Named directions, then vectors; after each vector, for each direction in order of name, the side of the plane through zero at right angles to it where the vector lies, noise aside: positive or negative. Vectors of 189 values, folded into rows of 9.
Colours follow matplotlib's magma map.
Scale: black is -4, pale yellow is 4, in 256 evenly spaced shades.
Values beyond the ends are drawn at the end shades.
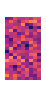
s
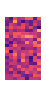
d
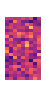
positive, negative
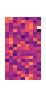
negative, negative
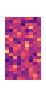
positive, negative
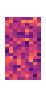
negative, positive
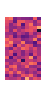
negative, negative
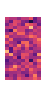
positive, negative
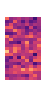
positive, negative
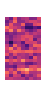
positive, positive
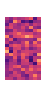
positive, negative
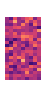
positive, positive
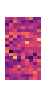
positive, negative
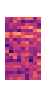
positive, negative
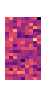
negative, negative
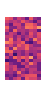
negative, negative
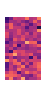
positive, positive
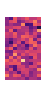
positive, positive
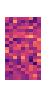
positive, negative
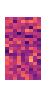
negative, positive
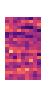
negative, positive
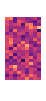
negative, negative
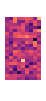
positive, positive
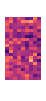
negative, positive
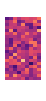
positive, positive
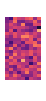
positive, positive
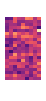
positive, positive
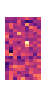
positive, negative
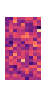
positive, positive
